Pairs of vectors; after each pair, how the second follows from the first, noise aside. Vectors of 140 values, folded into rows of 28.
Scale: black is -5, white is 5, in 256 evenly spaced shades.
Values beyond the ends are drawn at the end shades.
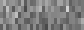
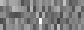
shuffled.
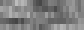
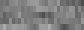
wrapped around, shrunk.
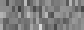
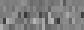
wrapped around, partly zeroed.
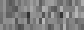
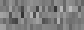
wrapped around, partly zeroed.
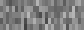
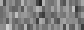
shuffled.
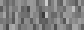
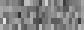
shuffled.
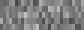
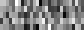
negated, scaled up.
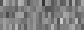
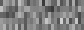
copied.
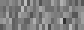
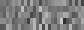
copied.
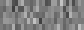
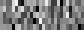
negated, scaled up.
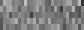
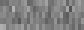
wrapped around, shrunk.
